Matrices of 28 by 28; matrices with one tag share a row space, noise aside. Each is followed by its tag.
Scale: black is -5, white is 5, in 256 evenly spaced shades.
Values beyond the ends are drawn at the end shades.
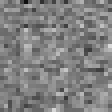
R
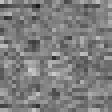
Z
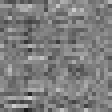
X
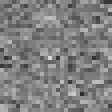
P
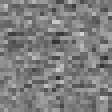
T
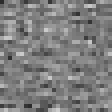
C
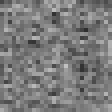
Z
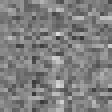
T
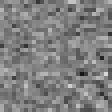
P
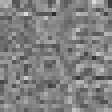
P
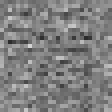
X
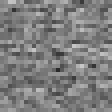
T
